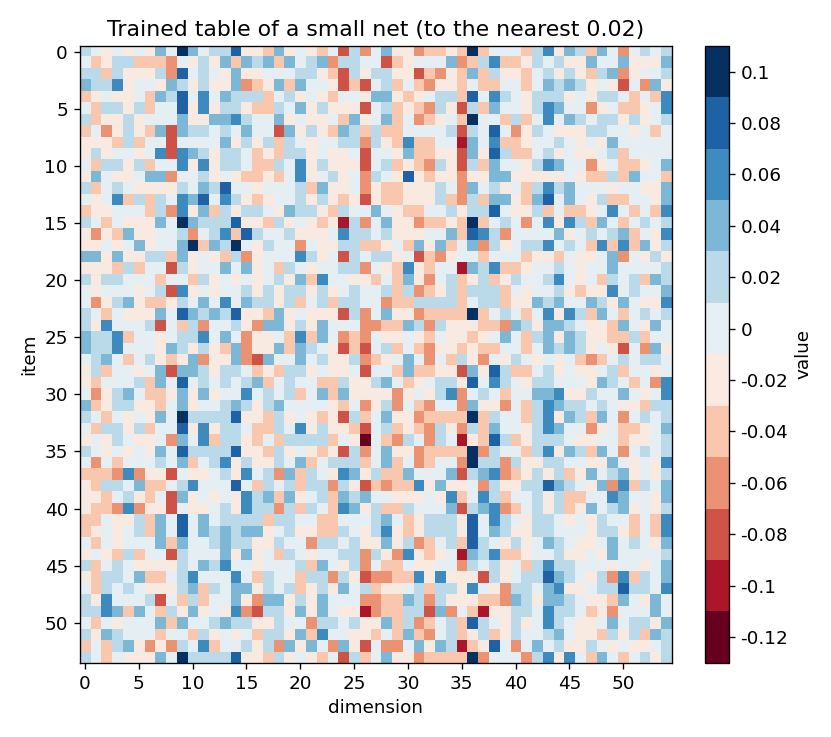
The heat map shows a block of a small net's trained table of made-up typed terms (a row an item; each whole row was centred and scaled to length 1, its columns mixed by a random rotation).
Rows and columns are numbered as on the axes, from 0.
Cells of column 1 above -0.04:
33
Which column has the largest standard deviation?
36
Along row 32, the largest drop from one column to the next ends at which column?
37
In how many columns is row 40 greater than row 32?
23
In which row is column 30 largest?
11
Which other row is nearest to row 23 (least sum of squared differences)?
15
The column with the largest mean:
9
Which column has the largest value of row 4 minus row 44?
8
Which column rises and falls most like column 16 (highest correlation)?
32
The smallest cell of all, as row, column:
34, 26
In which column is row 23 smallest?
24
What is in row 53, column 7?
0.04
